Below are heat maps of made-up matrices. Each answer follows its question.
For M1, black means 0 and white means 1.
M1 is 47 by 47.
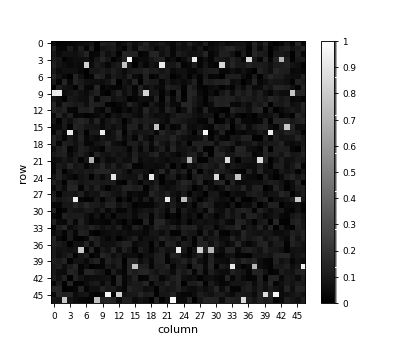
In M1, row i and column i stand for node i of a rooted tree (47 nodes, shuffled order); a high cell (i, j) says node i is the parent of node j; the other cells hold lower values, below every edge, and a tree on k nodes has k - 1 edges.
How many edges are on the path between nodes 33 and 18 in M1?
5
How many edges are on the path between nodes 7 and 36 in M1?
5
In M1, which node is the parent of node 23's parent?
40
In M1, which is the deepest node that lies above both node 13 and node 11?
28
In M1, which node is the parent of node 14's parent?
16
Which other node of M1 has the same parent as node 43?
19
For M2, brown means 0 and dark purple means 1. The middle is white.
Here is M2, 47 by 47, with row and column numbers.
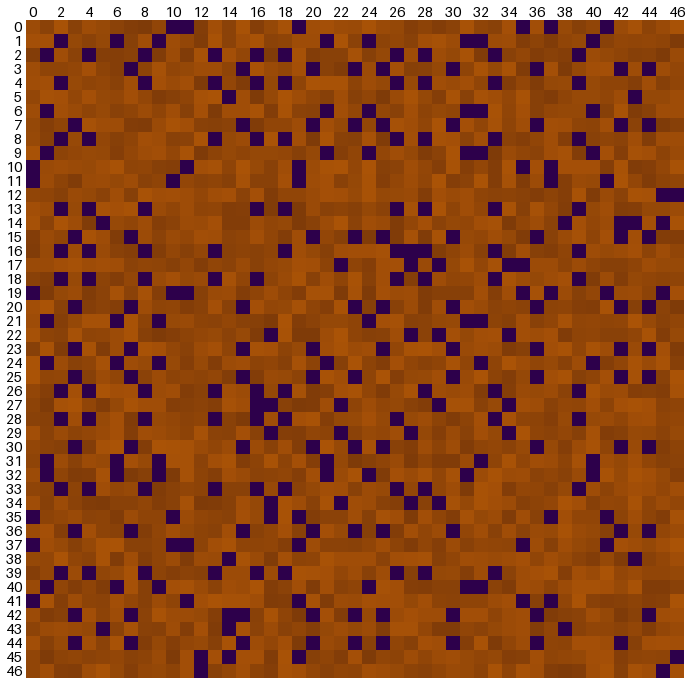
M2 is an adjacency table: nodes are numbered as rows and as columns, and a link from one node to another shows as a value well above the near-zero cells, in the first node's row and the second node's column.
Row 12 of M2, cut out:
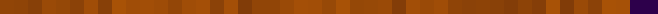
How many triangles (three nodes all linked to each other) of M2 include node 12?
1
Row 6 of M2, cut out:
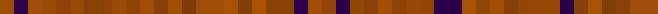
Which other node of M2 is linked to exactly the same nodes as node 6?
node 9
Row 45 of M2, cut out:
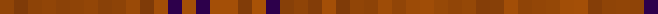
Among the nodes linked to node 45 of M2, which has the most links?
node 19
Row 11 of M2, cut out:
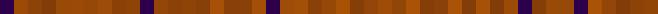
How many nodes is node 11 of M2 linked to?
5
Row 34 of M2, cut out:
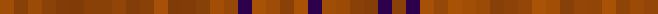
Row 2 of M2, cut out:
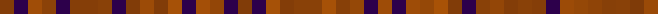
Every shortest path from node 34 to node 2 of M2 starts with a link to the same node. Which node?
node 27
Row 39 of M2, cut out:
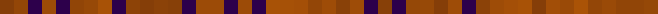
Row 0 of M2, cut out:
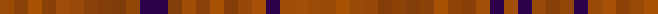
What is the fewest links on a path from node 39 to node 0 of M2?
5
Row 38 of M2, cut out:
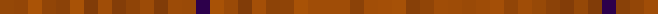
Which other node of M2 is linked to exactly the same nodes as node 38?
node 5
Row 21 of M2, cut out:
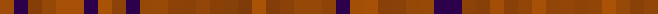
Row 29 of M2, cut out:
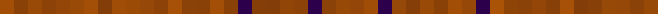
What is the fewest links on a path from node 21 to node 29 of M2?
5
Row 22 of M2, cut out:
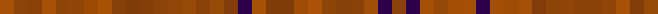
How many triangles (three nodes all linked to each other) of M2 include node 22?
6
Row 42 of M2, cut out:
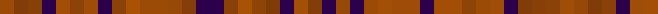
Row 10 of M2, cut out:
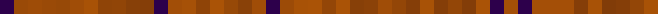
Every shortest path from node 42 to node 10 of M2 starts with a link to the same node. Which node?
node 14
